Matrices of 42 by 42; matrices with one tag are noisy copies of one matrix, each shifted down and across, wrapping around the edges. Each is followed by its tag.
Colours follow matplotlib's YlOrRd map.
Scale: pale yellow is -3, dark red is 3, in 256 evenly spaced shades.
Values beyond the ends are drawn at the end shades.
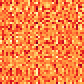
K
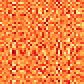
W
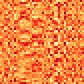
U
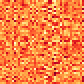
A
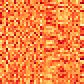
U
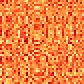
K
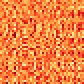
K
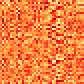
A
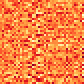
A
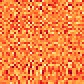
W
